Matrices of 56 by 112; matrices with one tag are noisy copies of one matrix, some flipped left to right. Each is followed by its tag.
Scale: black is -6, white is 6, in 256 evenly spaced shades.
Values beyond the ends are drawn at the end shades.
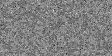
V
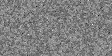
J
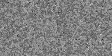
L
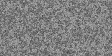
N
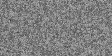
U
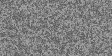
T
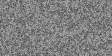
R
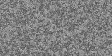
R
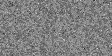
L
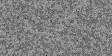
R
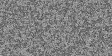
U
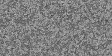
R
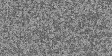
T
